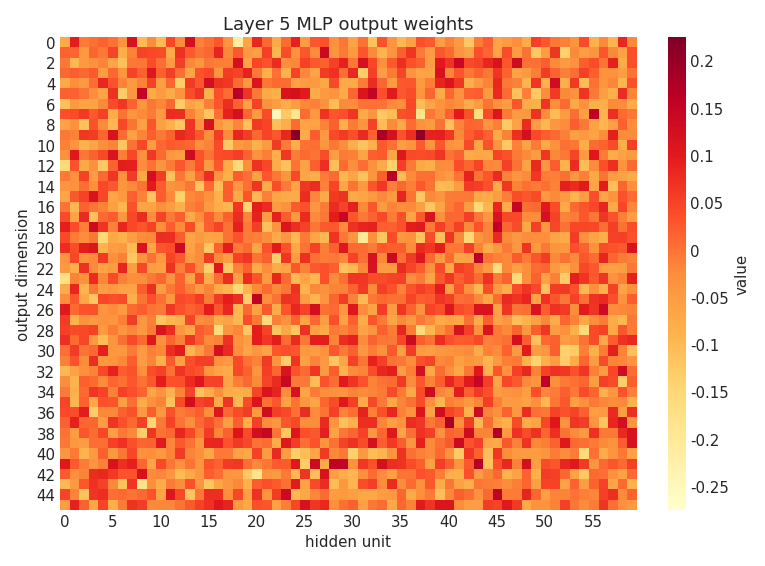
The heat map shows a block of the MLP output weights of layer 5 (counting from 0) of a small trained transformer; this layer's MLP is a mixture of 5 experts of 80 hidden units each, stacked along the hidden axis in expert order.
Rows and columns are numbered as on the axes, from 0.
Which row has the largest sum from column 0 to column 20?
18
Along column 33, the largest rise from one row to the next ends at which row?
9
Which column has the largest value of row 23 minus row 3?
31
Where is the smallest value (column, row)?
22, 7
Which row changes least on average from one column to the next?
6
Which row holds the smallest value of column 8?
43
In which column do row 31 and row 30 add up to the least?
52
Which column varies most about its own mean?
24
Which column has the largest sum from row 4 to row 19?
45
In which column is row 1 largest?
27
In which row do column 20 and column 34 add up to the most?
38
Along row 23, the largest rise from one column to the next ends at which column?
53
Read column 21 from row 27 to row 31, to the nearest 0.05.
-0.15 0.05 0.05 -0.05 0.05
